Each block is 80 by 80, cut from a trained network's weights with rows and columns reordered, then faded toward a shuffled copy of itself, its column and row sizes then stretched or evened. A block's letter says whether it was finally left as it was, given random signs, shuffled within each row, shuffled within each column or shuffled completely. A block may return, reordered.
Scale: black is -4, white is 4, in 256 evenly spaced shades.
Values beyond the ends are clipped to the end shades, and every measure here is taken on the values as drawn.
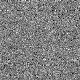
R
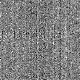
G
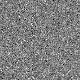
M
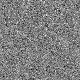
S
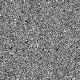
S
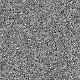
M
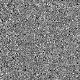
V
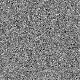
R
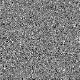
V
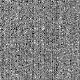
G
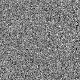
M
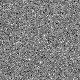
S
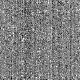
G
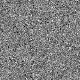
M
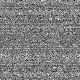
R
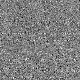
R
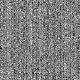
G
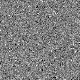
V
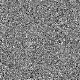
V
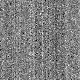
M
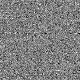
R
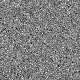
S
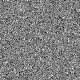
R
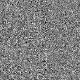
V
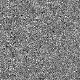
M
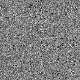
V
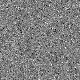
S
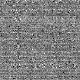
G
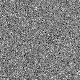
S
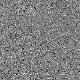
V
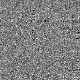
G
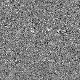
R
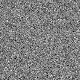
R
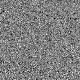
R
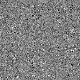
V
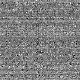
G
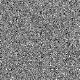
V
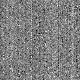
M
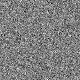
R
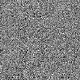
G
